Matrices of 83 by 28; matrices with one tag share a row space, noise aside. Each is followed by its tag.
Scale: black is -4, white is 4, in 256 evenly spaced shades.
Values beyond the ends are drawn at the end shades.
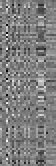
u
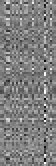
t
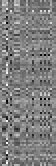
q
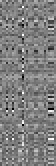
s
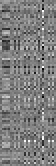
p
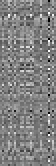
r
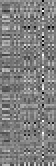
p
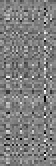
t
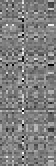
s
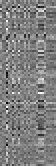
u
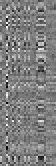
u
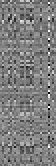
r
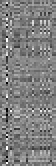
q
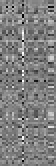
s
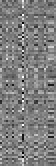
s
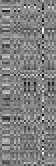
p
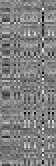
p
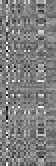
u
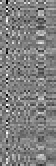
u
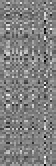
t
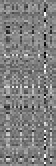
t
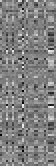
s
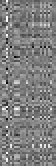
q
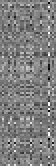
r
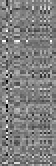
q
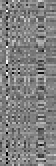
u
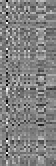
u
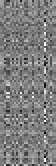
t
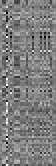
q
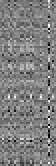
r
